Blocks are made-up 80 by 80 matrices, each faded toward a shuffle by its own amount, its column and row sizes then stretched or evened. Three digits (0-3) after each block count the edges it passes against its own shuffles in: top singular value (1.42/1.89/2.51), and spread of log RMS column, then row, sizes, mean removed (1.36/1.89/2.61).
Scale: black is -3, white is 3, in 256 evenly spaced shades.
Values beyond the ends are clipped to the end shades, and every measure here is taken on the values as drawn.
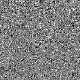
1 0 2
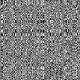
3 3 1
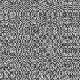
3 2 0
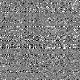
2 0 3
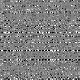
3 0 3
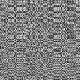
3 2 1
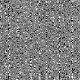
2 3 1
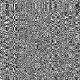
3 3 0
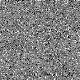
1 0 1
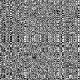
3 3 1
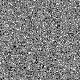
1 0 0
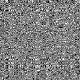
2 0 2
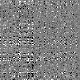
2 3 3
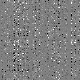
1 3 1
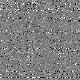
1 0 3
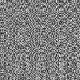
3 2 0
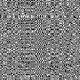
3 1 2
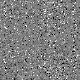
0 2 1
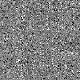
1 2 1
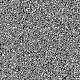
0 0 1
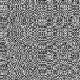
3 0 1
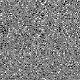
2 1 2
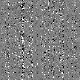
1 3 1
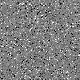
1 0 0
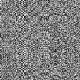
3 2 0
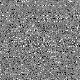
0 0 3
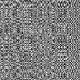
3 3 1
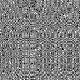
3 0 0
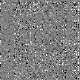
0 3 2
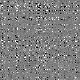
0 3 3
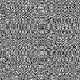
3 0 1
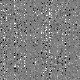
0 3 1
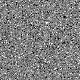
1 0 1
